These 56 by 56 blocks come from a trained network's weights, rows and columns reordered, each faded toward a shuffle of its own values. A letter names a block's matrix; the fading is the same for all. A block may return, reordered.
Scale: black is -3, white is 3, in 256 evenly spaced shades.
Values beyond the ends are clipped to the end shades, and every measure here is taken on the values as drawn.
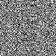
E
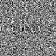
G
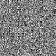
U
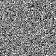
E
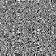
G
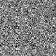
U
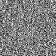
E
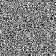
E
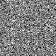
U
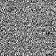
G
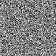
E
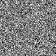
E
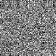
G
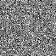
U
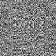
G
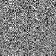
G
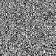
G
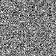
E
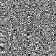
U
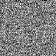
U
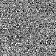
E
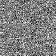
U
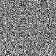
G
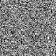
E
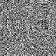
G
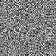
G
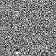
U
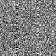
G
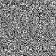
G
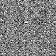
E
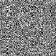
G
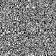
U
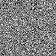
E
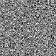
U
